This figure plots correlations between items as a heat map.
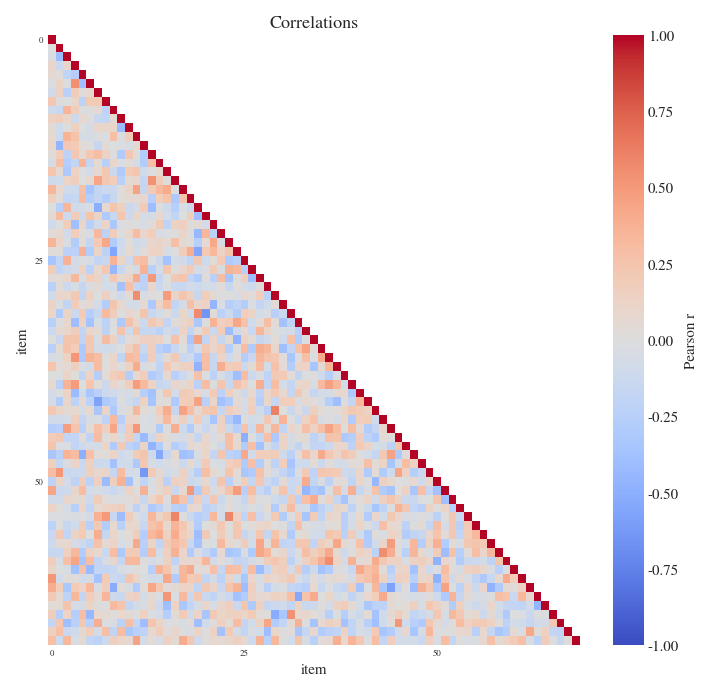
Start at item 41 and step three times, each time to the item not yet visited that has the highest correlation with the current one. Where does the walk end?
65
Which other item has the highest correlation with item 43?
58
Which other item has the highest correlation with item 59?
36
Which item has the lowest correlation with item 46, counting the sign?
13
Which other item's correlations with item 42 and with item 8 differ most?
62
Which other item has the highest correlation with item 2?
44
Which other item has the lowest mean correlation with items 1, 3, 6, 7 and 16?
41
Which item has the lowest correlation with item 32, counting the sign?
63
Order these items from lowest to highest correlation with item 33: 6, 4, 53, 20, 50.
4, 53, 6, 20, 50
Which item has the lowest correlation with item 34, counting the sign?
24
